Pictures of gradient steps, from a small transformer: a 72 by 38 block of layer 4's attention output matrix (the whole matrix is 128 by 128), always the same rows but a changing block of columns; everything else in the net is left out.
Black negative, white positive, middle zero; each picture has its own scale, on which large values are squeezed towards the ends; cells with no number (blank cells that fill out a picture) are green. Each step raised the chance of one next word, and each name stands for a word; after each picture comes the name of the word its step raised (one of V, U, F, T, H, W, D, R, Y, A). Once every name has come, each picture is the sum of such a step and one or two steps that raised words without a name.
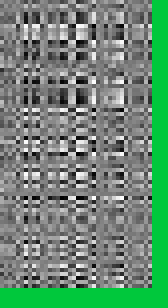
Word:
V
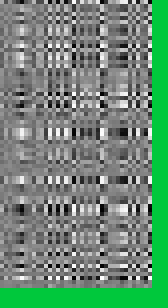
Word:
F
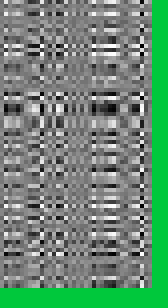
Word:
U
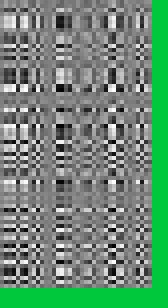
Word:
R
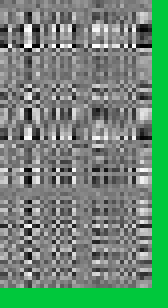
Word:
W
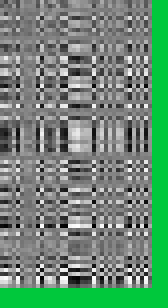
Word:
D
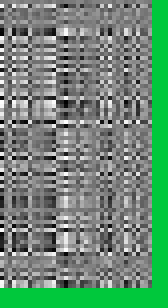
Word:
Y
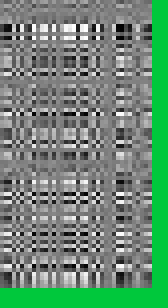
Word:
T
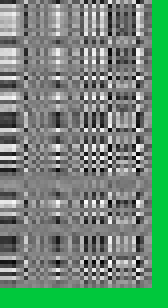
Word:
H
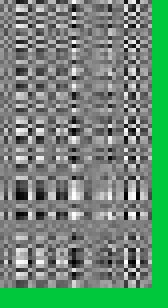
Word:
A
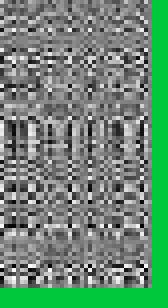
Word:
D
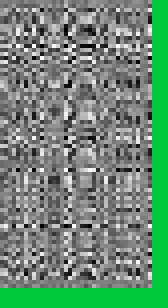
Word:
W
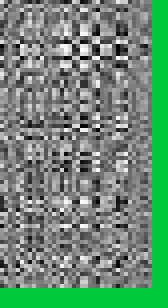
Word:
H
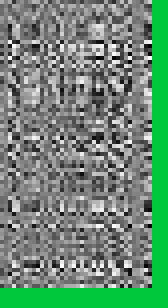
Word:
V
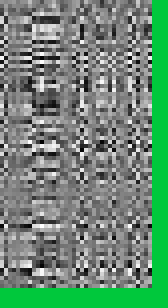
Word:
V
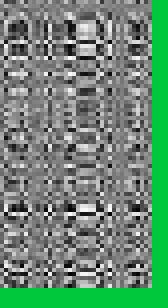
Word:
T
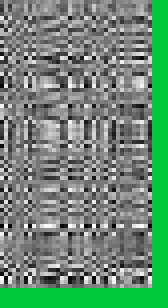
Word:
D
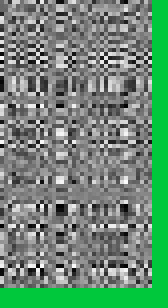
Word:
F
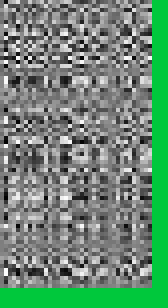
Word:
A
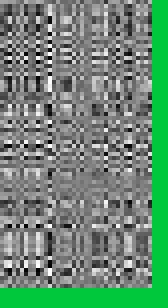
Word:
H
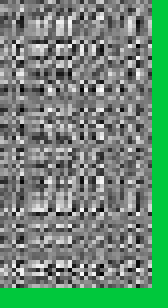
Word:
R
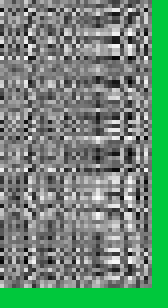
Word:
A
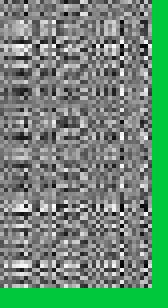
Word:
U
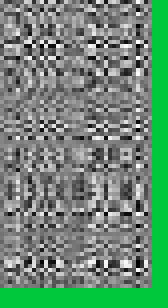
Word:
A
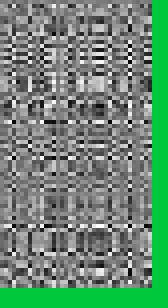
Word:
Y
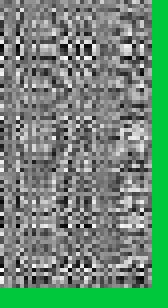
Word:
D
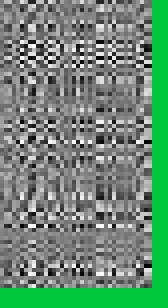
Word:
A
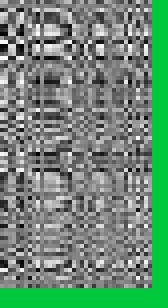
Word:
V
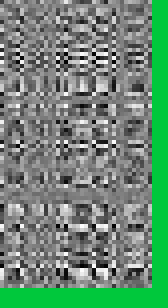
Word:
F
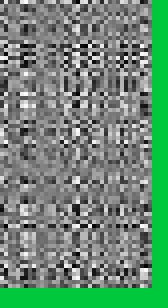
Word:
F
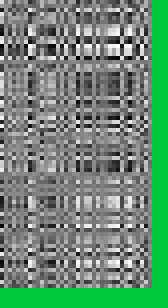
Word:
Y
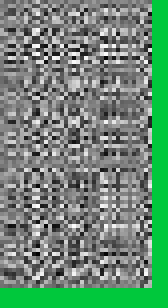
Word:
U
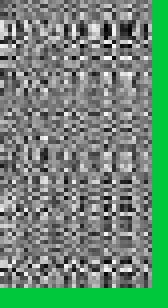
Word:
T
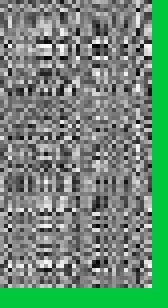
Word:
R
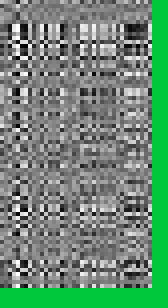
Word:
T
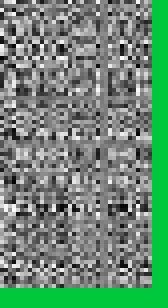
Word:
F
